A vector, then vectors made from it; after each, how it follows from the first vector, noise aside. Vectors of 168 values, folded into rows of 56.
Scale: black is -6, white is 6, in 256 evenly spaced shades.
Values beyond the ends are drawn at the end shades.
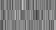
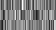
scaled up.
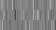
negated, partly zeroed.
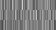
sign-scrambled.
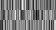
scaled up.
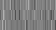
negated, partly zeroed.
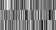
wrapped around, negated, scaled up.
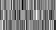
negated, scaled up.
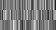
wrapped around, negated, scaled up.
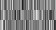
negated, scaled up.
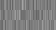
shrunk.
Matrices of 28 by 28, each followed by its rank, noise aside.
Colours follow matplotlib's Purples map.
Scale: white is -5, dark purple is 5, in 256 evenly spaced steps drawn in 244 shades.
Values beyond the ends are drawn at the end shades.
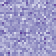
eight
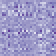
four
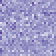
eight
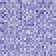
eight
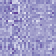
four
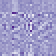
four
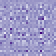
three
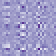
two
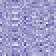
four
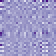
two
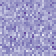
eight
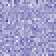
six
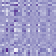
two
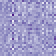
three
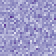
eight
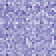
eight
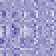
three
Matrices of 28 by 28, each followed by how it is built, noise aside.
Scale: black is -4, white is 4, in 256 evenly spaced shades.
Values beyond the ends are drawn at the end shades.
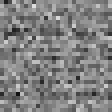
blocks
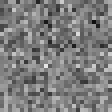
repeating columns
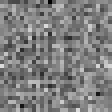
blocks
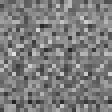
repeating columns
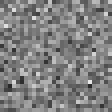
noise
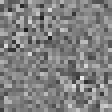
block diagonal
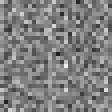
repeating rows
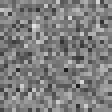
blocks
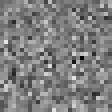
uneven columns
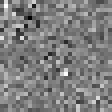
block diagonal
